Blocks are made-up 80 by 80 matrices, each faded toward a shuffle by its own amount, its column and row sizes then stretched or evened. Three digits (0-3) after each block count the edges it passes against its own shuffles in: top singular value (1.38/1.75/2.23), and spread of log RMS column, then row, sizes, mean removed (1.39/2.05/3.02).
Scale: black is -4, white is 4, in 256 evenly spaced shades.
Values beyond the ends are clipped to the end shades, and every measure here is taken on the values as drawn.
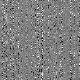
1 3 0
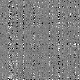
2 3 2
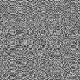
3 0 2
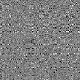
3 1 2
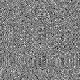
3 0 0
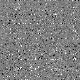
0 1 2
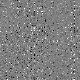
1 2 1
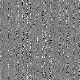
0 3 0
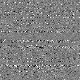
1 0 3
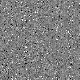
0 2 0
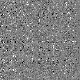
0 2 1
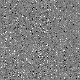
0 2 0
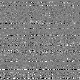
1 1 3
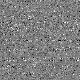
0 0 2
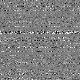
1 0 3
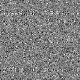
2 0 2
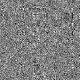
2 2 1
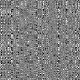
3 3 0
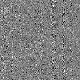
2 2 0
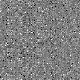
2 1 0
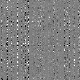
2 3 1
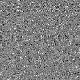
2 0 1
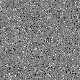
1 0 1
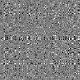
3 2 2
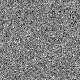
1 0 0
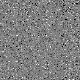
1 1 2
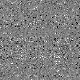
1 1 2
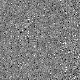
1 2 0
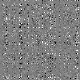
1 3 2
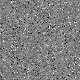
0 1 0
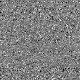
1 0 2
